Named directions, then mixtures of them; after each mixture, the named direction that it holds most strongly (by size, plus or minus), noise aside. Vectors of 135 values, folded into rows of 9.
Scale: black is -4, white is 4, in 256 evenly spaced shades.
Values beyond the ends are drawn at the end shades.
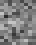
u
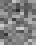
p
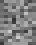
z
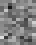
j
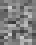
j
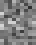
u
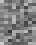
z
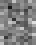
j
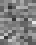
j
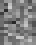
j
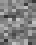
u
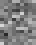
p
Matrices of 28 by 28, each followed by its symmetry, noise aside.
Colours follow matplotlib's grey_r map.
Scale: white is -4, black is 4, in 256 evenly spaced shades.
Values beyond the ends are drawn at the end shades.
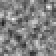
symmetric across the other diagonal.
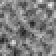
symmetric across the other diagonal.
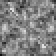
same after a half turn.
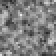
same after a half turn.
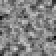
same after a half turn.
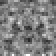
mirrored left to right.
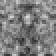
mirrored left to right.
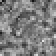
symmetric.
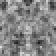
mirrored left to right.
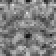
mirrored left to right.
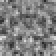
mirrored left to right.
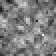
symmetric.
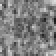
mirrored top to bottom.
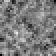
symmetric across the other diagonal.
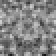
mirrored left to right.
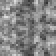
mirrored top to bottom.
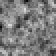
symmetric.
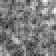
symmetric across the other diagonal.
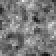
symmetric across the other diagonal.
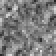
symmetric.
